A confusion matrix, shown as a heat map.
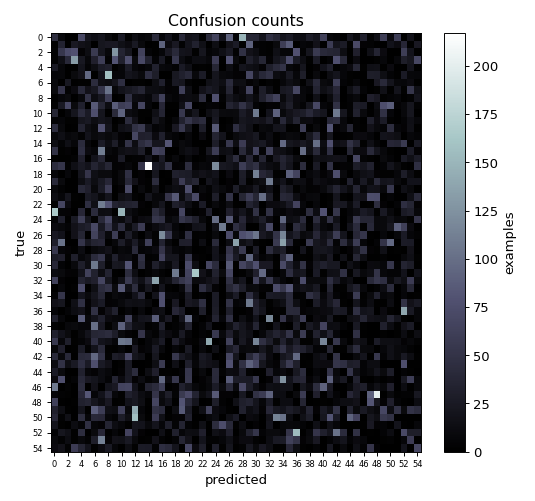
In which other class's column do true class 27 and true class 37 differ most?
32
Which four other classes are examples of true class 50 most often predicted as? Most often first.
12, 33, 34, 44
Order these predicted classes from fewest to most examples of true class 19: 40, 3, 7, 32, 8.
3, 40, 7, 8, 32
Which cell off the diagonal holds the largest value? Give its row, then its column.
17, 14
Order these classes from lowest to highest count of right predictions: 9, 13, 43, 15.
13, 43, 15, 9
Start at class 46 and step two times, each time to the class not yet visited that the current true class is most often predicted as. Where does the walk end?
28
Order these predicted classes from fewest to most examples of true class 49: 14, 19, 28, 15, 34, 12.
14, 34, 28, 15, 19, 12
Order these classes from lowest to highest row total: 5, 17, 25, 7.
5, 7, 25, 17
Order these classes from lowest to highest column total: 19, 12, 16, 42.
12, 19, 42, 16
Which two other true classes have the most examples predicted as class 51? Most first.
25, 0
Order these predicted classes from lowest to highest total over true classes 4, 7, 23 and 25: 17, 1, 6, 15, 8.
17, 1, 15, 6, 8
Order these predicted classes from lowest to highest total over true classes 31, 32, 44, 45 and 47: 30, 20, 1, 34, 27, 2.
2, 27, 1, 34, 30, 20
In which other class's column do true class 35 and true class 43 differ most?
6
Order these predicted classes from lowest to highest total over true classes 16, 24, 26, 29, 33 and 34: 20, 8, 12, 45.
12, 8, 20, 45
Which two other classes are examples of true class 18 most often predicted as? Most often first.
30, 35
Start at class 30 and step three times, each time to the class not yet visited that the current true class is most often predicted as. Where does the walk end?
36
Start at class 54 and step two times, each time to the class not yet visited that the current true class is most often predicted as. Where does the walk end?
11
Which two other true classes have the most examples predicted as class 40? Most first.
46, 23
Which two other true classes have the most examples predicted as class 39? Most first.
14, 9
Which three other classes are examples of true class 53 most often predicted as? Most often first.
7, 35, 36
